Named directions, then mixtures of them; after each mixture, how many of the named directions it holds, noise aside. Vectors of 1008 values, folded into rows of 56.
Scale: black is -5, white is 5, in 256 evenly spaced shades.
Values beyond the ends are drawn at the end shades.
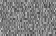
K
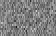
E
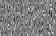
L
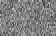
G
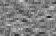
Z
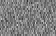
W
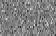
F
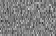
three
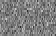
two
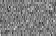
three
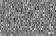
three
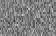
three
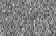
three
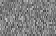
three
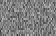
one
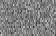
three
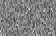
four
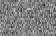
four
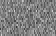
two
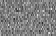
two
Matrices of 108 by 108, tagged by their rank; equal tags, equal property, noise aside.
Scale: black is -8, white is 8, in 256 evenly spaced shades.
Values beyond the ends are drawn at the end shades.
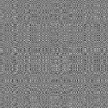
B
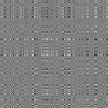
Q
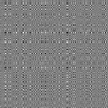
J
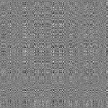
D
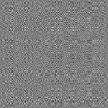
B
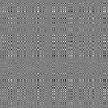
Q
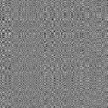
B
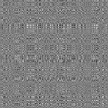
B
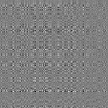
J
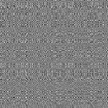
B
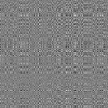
D
